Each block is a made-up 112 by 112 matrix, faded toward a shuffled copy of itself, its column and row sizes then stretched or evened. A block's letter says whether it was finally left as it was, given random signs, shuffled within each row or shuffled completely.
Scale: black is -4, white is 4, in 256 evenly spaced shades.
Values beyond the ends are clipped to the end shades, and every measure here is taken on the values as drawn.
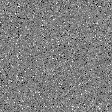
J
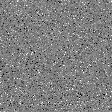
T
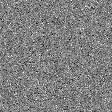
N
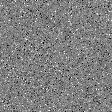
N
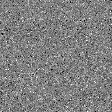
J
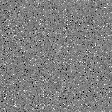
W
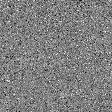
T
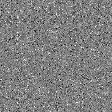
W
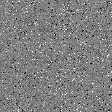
J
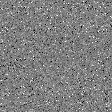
T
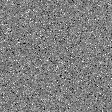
N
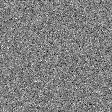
N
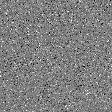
T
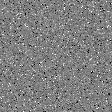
N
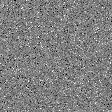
N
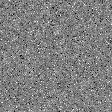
N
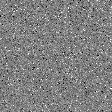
J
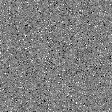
W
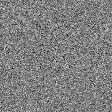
J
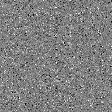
W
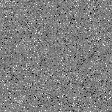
W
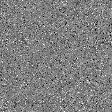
J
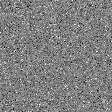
T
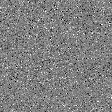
T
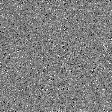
J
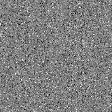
W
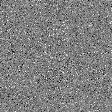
J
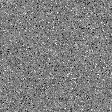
T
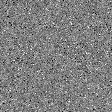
T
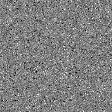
W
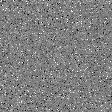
T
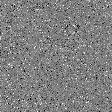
J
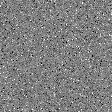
N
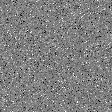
N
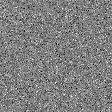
T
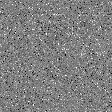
T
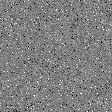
T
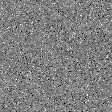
N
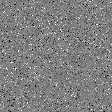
N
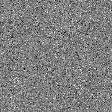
J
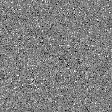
W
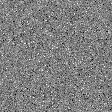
N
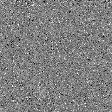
W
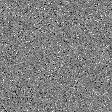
N
